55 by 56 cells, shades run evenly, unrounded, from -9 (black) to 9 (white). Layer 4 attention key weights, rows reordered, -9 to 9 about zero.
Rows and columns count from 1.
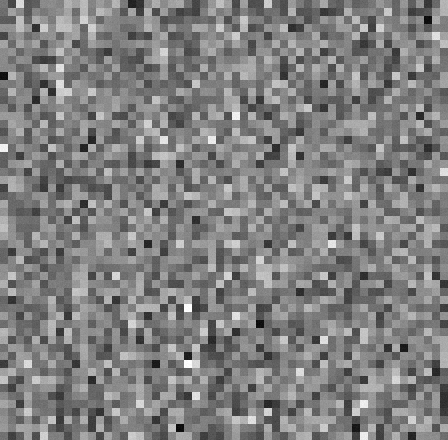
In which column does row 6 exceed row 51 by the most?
56
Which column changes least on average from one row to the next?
39
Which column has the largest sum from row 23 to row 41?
54
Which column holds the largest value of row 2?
49
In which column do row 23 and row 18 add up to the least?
12
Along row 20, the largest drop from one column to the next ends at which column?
38
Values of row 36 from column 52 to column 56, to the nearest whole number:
4 1 3 3 -5
